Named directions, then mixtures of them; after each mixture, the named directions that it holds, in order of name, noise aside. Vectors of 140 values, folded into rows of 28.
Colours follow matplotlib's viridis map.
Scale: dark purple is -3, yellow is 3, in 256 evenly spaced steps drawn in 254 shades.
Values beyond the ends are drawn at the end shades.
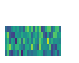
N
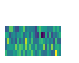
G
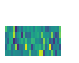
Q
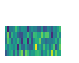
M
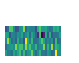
G.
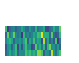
M, Q.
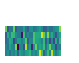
M, Q.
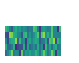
G, N.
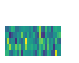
G, N.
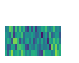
G, N, Q.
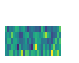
M, N.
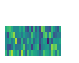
N.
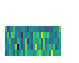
M, Q.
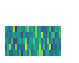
N, Q.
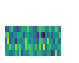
G, N.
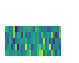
Q.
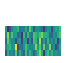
M, N, Q.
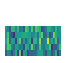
N.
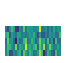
G, N, Q.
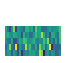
N, Q.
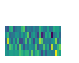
G, M, Q.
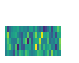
M, N, Q.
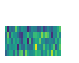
M.
